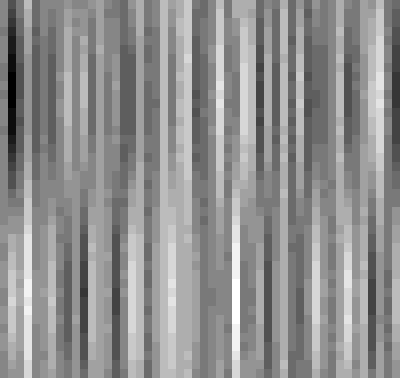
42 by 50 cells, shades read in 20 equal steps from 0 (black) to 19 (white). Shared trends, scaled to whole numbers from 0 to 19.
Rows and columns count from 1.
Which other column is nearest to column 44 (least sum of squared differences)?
17
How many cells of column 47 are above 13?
10
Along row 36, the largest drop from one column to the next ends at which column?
31
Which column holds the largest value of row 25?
30
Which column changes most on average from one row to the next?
2
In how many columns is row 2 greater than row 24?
14
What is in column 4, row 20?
13
